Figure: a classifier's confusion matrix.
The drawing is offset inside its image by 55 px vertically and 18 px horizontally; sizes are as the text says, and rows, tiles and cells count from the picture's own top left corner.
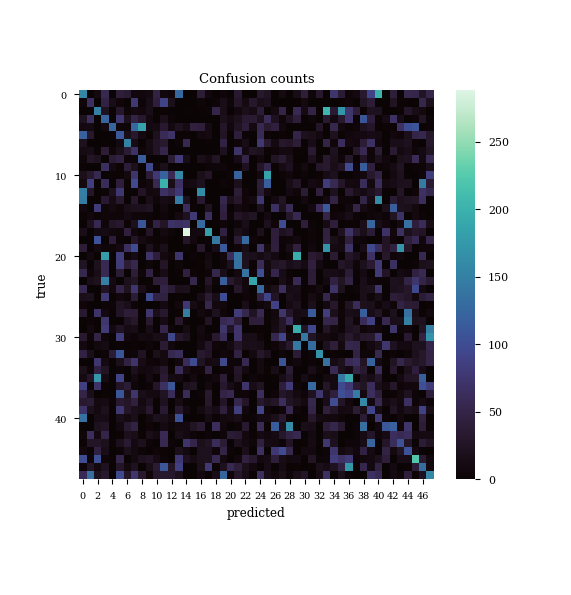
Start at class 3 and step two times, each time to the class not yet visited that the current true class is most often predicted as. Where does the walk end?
34
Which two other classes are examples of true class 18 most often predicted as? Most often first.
22, 2
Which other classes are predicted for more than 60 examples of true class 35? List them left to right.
2, 5, 36, 46
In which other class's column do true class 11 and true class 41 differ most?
28
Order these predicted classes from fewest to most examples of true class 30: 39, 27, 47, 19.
39, 19, 27, 47
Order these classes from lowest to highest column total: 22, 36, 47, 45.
22, 45, 47, 36
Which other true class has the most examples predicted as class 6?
19
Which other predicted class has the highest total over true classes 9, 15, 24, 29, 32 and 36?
47
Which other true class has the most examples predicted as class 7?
4
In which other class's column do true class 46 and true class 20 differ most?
29
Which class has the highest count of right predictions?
45
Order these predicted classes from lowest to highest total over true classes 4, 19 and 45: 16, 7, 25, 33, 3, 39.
3, 25, 16, 39, 33, 7
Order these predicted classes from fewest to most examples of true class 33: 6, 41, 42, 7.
41, 42, 6, 7
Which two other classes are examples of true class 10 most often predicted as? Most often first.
25, 13
